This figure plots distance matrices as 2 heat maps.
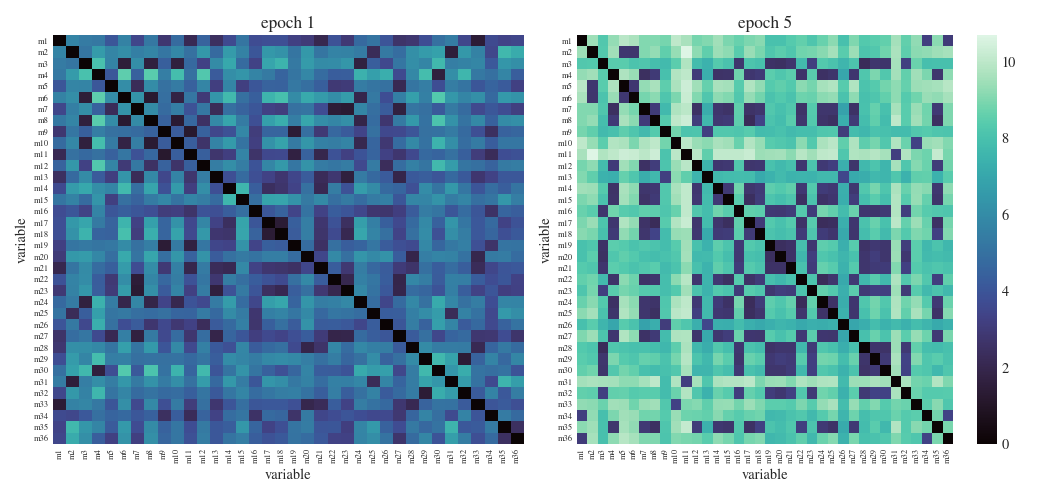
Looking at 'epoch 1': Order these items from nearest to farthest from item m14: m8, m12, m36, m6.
m36, m12, m8, m6
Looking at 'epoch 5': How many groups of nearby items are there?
7
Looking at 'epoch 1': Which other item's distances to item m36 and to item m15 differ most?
m35
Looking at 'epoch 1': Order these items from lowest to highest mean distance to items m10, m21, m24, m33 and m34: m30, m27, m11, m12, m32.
m11, m27, m12, m32, m30
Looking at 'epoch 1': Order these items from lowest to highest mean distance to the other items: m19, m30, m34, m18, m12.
m34, m19, m18, m12, m30
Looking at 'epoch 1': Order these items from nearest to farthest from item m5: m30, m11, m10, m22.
m22, m30, m11, m10
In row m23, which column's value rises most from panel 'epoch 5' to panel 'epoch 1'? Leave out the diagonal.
m3
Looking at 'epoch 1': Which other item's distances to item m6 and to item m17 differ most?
m18
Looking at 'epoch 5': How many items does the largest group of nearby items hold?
13
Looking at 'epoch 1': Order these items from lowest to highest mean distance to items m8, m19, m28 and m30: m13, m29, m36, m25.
m13, m36, m25, m29
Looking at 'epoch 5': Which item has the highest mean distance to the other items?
m11
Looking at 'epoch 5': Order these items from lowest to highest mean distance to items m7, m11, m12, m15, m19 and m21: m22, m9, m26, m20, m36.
m22, m20, m26, m9, m36
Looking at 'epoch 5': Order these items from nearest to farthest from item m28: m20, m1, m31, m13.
m20, m13, m1, m31
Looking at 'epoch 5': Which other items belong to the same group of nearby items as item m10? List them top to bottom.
m33
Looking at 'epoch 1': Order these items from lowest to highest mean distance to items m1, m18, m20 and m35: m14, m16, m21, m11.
m21, m11, m14, m16
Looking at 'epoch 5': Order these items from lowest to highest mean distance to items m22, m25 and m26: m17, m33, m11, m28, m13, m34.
m17, m13, m28, m34, m33, m11
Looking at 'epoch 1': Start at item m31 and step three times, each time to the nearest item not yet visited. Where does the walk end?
m16
